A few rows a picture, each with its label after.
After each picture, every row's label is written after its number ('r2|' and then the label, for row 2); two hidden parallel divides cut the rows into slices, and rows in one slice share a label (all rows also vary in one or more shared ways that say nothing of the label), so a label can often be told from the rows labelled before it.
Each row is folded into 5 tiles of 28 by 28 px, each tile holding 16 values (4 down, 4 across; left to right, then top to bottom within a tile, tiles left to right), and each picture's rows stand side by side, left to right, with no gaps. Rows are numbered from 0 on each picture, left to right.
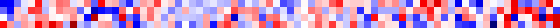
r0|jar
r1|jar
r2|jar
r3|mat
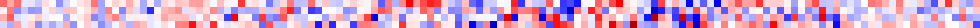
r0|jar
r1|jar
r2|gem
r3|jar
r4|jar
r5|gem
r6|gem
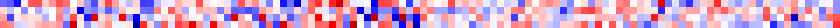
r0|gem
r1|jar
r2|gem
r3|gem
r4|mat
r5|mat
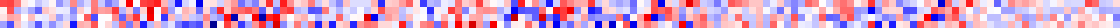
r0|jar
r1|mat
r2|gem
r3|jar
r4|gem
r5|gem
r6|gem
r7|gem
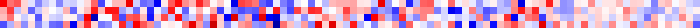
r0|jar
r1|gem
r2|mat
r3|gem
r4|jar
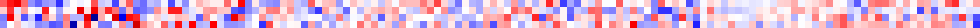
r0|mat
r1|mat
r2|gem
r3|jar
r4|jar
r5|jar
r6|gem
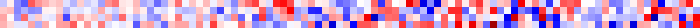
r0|gem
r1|gem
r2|gem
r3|jar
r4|jar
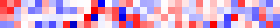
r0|jar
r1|jar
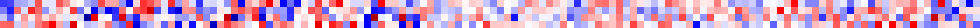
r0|jar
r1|gem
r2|jar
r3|gem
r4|gem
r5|mat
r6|mat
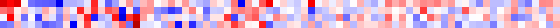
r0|mat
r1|gem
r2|gem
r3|jar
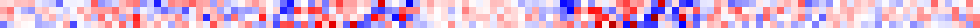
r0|jar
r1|gem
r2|mat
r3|jar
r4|mat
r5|mat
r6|jar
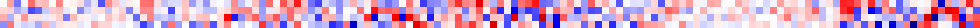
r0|gem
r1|jar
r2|mat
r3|gem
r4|gem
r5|jar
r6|gem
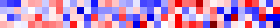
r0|gem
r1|gem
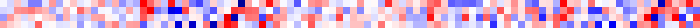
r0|mat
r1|gem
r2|gem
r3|mat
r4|gem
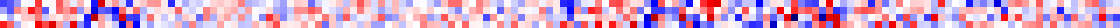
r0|jar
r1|mat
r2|mat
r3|gem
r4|jar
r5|mat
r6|mat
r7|gem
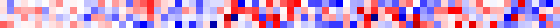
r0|jar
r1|jar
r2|mat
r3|mat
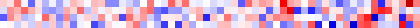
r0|mat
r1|gem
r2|gem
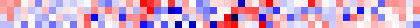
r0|jar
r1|gem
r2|gem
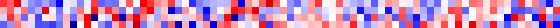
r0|mat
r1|gem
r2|gem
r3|jar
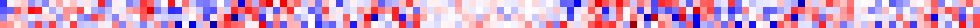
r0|mat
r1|gem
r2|jar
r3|jar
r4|gem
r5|gem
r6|jar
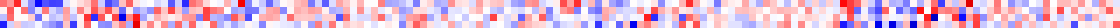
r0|mat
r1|mat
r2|mat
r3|gem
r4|jar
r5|jar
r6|jar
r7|mat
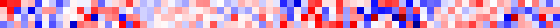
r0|jar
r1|jar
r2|gem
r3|jar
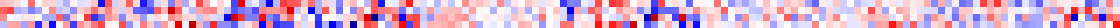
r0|gem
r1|mat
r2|jar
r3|jar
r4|jar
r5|mat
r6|jar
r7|mat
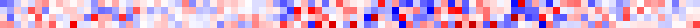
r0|jar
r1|jar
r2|mat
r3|mat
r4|mat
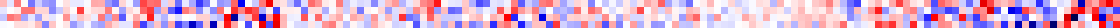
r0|mat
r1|jar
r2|gem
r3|jar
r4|mat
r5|jar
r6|jar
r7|gem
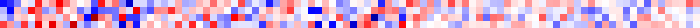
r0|jar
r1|mat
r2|gem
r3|gem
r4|gem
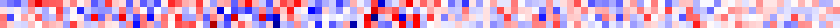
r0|gem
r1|gem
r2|jar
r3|mat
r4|mat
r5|jar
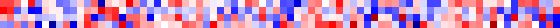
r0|gem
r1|gem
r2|gem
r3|gem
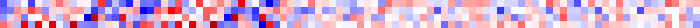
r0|mat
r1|mat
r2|gem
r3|gem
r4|gem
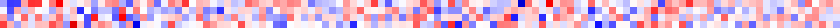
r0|gem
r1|gem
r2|mat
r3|gem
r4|gem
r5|gem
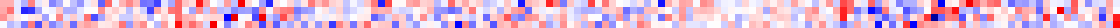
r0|gem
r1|jar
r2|gem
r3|gem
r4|gem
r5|jar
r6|gem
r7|mat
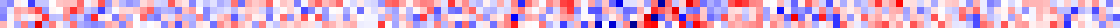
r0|mat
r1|gem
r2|gem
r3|gem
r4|gem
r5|gem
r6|gem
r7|jar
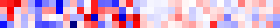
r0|mat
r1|jar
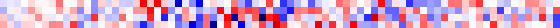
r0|jar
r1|mat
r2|mat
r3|gem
